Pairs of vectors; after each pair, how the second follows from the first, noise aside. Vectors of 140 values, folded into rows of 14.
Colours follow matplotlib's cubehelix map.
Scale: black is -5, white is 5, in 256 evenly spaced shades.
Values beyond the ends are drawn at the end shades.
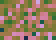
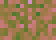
reversed, negated, shrunk.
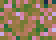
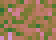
reversed, negated, shrunk.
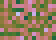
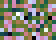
scaled up.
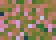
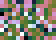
scaled up.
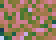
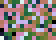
scaled up.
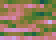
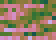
copied.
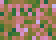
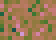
partly zeroed.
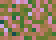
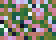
scaled up.
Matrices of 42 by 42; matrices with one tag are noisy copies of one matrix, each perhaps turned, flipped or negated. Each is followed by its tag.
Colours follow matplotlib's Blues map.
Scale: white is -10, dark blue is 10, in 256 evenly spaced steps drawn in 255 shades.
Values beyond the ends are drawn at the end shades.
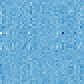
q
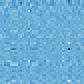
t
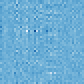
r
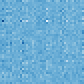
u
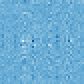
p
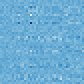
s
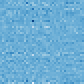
q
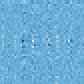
p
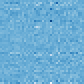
q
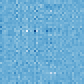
r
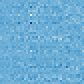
s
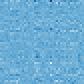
q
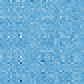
u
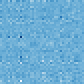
u
